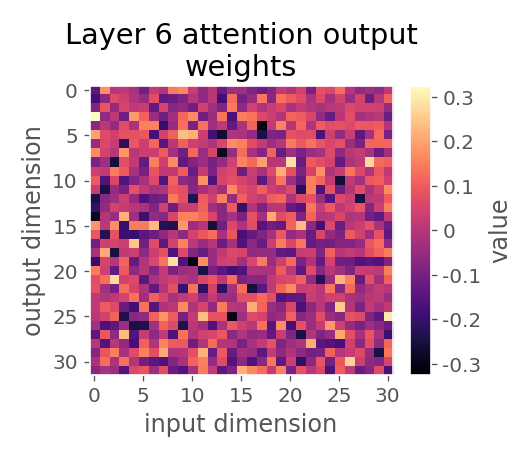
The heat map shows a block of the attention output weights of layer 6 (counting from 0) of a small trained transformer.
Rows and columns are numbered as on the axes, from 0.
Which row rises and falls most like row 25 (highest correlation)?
29
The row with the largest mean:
6
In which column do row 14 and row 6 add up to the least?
0
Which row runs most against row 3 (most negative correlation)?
13
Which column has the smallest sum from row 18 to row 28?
4
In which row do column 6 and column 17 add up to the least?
5
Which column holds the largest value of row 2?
14
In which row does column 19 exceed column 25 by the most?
10
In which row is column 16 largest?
24
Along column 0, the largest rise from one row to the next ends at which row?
15
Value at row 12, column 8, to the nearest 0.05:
0.15
